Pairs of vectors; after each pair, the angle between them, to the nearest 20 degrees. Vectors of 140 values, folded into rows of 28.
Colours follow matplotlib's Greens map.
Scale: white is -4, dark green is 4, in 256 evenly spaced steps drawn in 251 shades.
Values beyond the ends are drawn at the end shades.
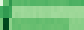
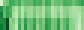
40 degrees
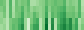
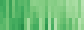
60 degrees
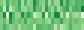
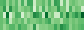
160 degrees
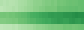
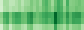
40 degrees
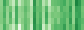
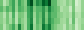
140 degrees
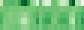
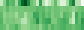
20 degrees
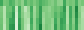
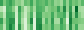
40 degrees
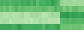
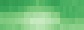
60 degrees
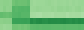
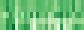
120 degrees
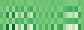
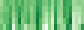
100 degrees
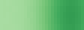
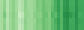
20 degrees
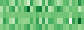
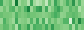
40 degrees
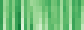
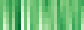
40 degrees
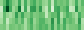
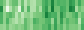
140 degrees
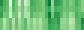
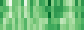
40 degrees
